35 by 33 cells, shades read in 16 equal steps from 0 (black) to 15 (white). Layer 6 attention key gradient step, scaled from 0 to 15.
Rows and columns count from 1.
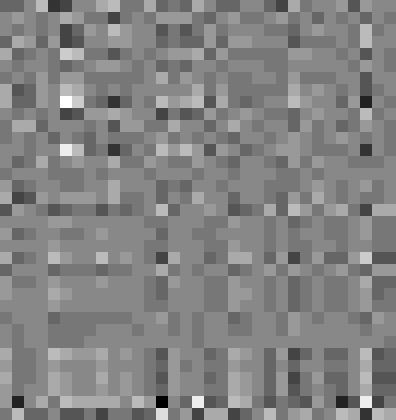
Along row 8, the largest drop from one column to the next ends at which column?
2
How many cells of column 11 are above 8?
8
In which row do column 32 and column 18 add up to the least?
34
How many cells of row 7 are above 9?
1
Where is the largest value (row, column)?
9, 6
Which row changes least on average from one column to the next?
29
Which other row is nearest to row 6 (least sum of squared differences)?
16
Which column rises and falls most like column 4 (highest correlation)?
17
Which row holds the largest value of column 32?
35
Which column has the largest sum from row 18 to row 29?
31
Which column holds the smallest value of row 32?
25
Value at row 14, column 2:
6
